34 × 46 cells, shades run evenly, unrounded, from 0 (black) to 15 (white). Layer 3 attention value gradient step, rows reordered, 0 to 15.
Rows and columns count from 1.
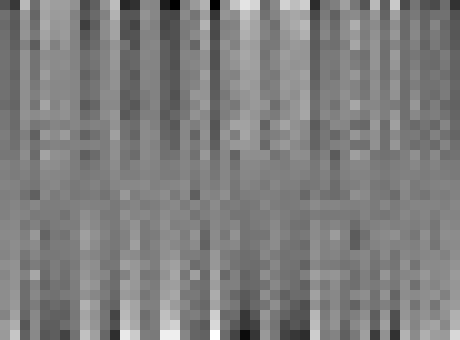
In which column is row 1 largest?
25
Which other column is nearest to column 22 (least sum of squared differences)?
18
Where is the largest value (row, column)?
34, 22
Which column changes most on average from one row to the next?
36
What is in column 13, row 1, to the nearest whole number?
2
